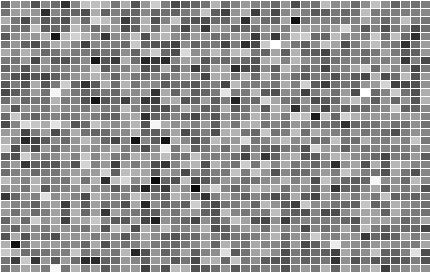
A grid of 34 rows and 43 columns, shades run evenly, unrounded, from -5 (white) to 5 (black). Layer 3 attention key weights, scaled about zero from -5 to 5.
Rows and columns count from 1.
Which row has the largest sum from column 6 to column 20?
8
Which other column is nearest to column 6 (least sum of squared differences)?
37
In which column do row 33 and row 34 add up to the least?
3
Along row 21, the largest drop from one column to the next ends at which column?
9
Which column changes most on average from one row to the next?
17
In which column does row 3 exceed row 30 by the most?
30
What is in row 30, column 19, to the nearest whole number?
1
